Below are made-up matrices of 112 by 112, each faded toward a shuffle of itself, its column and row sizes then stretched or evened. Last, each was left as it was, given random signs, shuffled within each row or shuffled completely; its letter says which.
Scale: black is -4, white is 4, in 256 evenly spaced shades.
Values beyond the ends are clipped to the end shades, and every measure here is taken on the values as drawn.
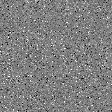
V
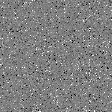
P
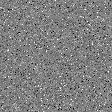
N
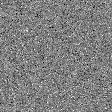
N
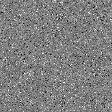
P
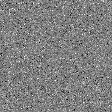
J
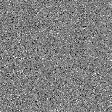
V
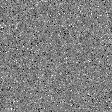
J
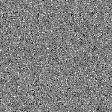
V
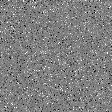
J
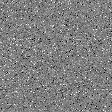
J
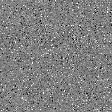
V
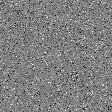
N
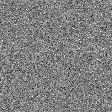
N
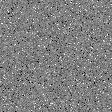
N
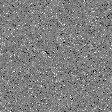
J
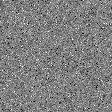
N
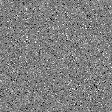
V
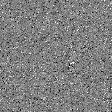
V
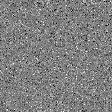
V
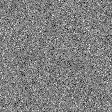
N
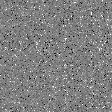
P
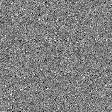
V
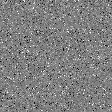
J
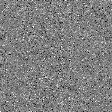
P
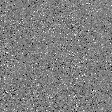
P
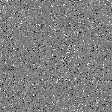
V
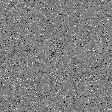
P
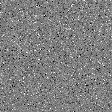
J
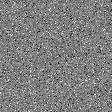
N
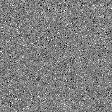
V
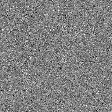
P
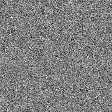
P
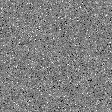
N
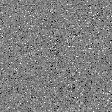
V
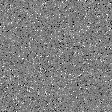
J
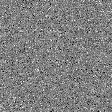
J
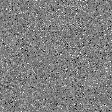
P
